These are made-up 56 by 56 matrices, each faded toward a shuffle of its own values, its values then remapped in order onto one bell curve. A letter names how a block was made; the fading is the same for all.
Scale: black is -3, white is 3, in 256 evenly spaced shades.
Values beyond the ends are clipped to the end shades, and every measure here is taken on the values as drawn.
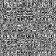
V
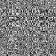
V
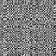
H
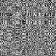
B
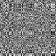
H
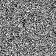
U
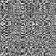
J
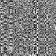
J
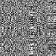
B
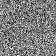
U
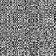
J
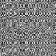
H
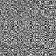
B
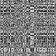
H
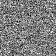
U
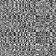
J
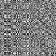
H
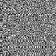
V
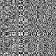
J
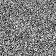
U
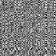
J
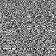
V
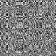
B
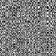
J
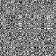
V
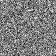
U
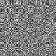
B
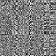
J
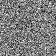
U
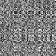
B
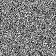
U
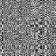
J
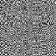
B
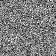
U
